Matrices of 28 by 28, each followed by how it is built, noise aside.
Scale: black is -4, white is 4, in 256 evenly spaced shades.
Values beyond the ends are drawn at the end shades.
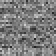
blocks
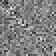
banded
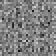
blocks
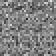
repeating columns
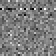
uneven rows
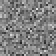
repeating columns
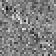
banded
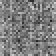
blocks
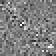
banded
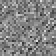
Hankel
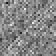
Hankel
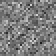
Hankel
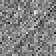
Hankel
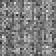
blocks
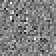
banded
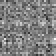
blocks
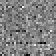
uneven rows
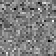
uneven rows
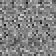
repeating columns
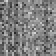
blocks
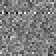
uneven rows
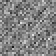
Hankel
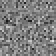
repeating columns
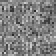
blocks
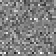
uneven rows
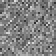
Hankel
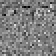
uneven rows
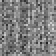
blocks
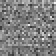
blocks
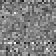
uneven rows
